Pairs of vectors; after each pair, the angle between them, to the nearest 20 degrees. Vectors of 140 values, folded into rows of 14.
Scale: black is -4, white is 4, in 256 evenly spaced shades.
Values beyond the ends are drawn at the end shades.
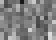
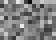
100 degrees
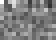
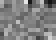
60 degrees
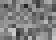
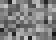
140 degrees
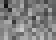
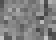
100 degrees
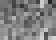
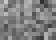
120 degrees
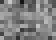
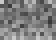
120 degrees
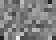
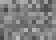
60 degrees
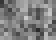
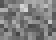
40 degrees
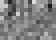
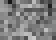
60 degrees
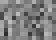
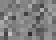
40 degrees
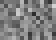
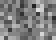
100 degrees
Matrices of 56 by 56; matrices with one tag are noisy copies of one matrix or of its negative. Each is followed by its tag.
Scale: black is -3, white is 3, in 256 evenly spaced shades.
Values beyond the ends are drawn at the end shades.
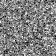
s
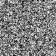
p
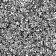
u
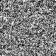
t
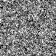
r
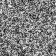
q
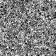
u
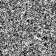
s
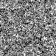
s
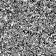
t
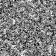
q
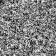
p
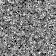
p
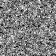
r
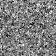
t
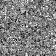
u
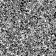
u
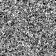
t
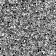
p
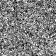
t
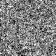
q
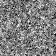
u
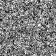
r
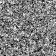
p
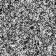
q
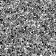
r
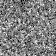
u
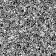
r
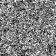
q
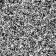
p
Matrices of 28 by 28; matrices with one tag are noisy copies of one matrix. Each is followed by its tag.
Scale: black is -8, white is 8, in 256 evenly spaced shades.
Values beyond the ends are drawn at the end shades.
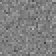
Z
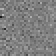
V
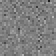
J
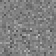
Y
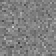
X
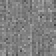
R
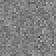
J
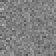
V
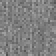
R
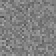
V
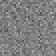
J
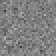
X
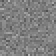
V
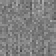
R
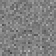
Y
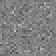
Y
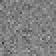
Y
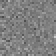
V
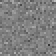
Z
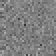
V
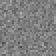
X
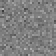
V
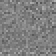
Z
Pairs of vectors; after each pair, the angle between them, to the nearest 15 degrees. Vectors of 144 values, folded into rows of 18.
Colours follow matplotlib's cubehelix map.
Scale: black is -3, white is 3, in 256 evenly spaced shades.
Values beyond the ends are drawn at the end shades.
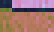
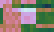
120 degrees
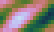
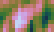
30 degrees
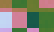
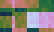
135 degrees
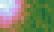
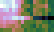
30 degrees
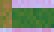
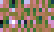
90 degrees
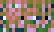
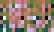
15 degrees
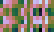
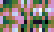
150 degrees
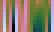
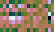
90 degrees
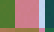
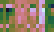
45 degrees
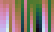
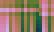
30 degrees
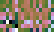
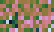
30 degrees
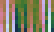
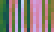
120 degrees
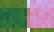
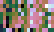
60 degrees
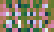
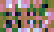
150 degrees
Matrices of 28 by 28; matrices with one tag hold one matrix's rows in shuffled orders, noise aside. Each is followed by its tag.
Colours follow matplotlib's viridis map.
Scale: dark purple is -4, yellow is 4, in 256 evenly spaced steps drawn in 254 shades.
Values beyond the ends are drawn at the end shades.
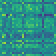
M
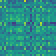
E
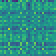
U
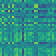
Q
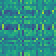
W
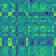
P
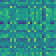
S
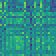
E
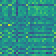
P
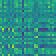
Q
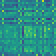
W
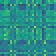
S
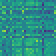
M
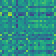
P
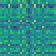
U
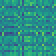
W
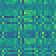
W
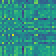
Q
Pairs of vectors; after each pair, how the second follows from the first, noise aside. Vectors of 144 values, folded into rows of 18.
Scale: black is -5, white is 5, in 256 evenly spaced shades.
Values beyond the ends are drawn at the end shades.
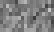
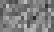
copied.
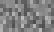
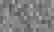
reversed, shrunk.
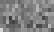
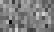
shuffled.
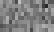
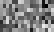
scaled up.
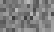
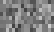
wrapped around, negated.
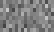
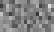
shuffled.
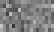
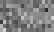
shuffled.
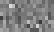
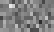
copied.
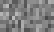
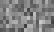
wrapped around, negated.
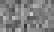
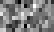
scaled up.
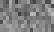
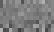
reversed, partly zeroed.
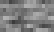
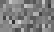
sign-scrambled.
